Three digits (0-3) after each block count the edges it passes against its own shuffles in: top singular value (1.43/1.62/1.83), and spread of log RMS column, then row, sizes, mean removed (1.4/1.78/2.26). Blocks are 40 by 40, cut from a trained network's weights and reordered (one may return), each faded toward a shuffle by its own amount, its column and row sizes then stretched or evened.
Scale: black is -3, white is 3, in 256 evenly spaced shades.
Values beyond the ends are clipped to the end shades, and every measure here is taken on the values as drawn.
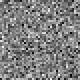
1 0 1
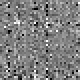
1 3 2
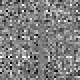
0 3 2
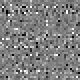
0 2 3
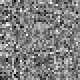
2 1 0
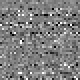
0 0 3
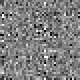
1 2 2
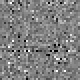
0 2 2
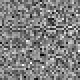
3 0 0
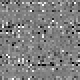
0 2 3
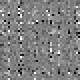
0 3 2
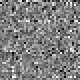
0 0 2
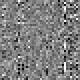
1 3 0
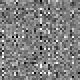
2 3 2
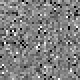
0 2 0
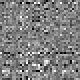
3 2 2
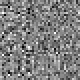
2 2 0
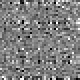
3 1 3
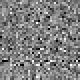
2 1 1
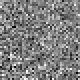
1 1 1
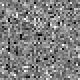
1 1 0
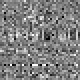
3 1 3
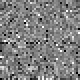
1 1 0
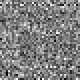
2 0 1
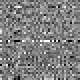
2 2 2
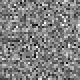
0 0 1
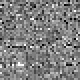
0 0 2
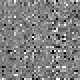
1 2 3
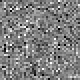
2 1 0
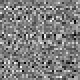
3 0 3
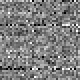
3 0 2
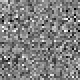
0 1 1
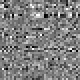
3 0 3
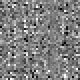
0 3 0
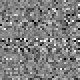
2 0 3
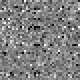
1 0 2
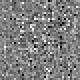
0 2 0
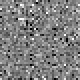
1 1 1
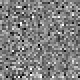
0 2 2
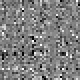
2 3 1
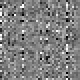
2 3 1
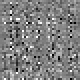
1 3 2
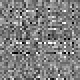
3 2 2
